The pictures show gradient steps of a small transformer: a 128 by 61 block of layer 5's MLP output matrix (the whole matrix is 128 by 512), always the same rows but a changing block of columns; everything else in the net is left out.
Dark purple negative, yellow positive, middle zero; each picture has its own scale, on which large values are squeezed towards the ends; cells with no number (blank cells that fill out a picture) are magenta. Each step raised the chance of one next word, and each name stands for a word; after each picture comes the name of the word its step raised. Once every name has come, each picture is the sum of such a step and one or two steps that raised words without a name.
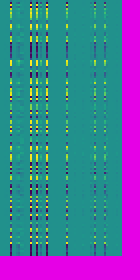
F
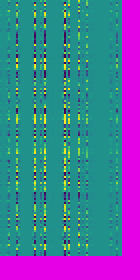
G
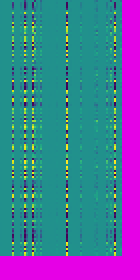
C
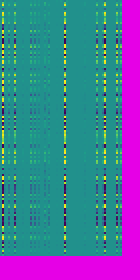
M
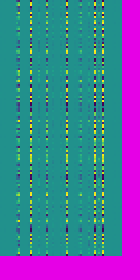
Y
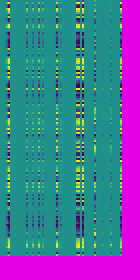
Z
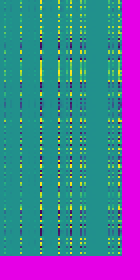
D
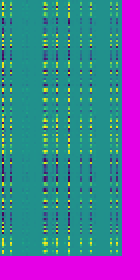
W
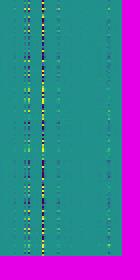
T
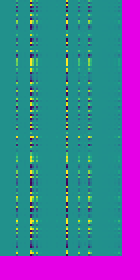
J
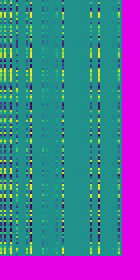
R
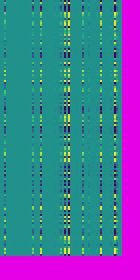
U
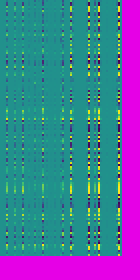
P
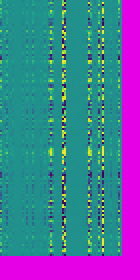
M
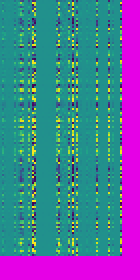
W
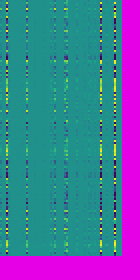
T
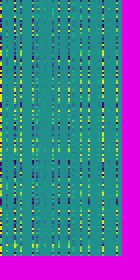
T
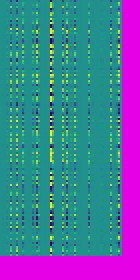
M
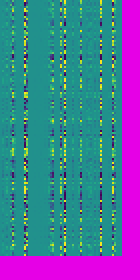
P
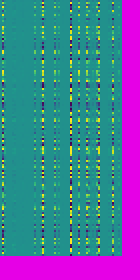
D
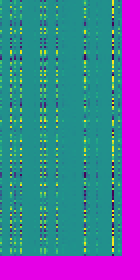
D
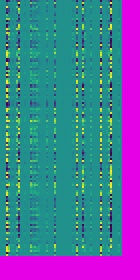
Z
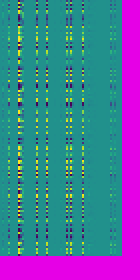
C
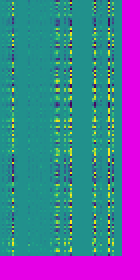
W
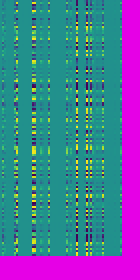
C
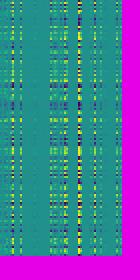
D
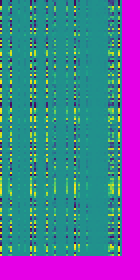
P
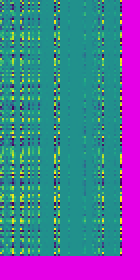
J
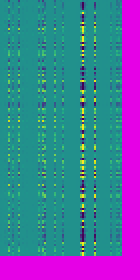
C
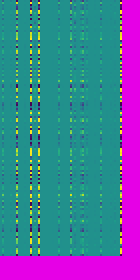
Y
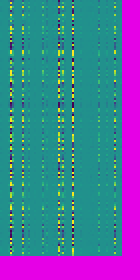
D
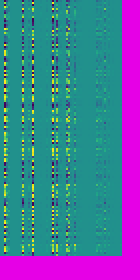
T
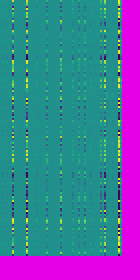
J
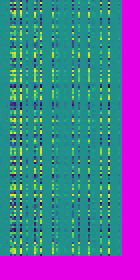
R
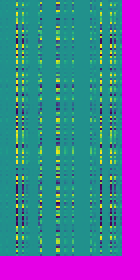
M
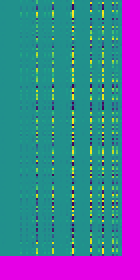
R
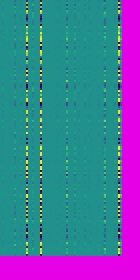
C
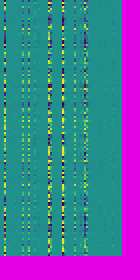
Z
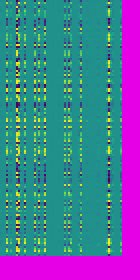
W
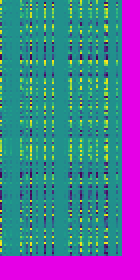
F
